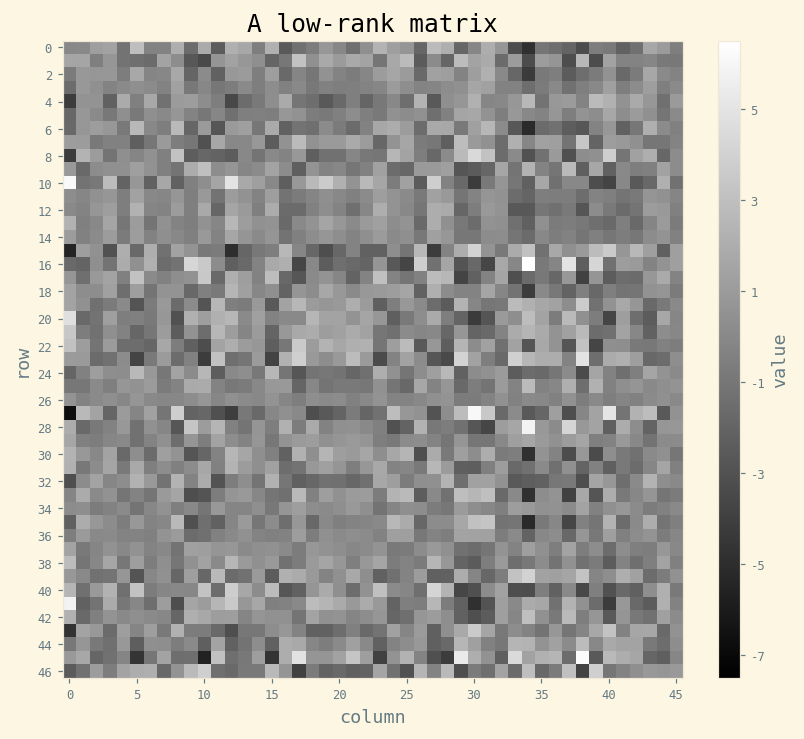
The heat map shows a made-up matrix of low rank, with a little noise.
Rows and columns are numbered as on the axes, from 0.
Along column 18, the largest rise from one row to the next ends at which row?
28
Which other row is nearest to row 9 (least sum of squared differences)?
42
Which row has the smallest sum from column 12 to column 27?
15
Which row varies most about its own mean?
45
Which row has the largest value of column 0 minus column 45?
10
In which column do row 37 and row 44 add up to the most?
34
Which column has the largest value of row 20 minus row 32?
0
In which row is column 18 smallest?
27
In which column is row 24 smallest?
38
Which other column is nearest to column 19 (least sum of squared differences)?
22
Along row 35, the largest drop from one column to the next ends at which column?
9
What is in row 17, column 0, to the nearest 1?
1
